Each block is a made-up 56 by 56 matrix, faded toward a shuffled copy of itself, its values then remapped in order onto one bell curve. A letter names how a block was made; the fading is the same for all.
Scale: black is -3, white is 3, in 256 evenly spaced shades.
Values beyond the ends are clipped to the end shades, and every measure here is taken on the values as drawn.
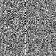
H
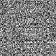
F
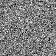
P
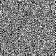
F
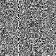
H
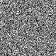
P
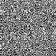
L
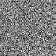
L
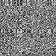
L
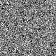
P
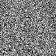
H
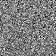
P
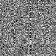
H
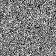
P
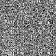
F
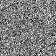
P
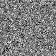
P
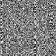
H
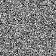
P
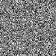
H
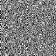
H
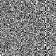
H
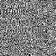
L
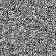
H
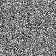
P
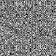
H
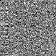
H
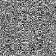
H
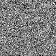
P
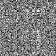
H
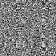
F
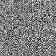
L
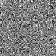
L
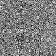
F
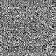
L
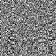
L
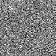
L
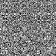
F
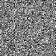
H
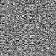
L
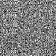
F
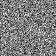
P
